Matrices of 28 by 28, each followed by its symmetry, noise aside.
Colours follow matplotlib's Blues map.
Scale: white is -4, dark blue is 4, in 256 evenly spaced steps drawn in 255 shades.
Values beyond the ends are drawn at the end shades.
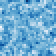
antisymmetric.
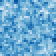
symmetric across the other diagonal.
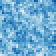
antisymmetric.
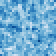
no symmetry.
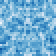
mirrored left to right.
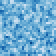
antisymmetric.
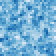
no symmetry.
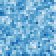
antisymmetric.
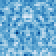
mirrored left to right.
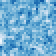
antisymmetric.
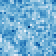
symmetric across the other diagonal.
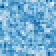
symmetric across the other diagonal.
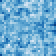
mirrored top to bottom.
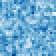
antisymmetric.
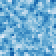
antisymmetric.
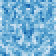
mirrored left to right.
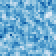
no symmetry.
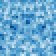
mirrored left to right.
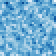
symmetric across the other diagonal.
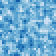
antisymmetric.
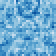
mirrored left to right.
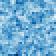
antisymmetric.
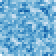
symmetric across the other diagonal.
